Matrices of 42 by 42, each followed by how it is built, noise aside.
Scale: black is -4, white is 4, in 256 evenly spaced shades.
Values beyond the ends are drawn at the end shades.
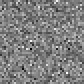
repeating columns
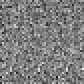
repeating columns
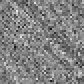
Toeplitz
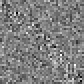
banded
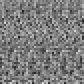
repeating columns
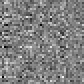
low rank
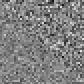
upper triangular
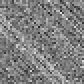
Toeplitz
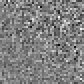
upper triangular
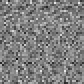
repeating columns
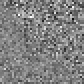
upper triangular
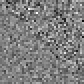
upper triangular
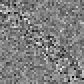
banded
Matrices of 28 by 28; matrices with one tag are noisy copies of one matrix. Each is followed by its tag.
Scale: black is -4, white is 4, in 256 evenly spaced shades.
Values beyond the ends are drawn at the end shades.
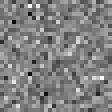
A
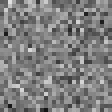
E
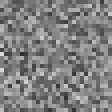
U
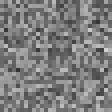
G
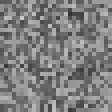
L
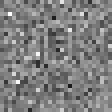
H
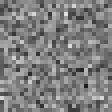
L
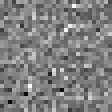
L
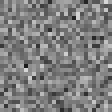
A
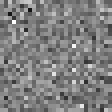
E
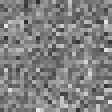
G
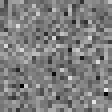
G
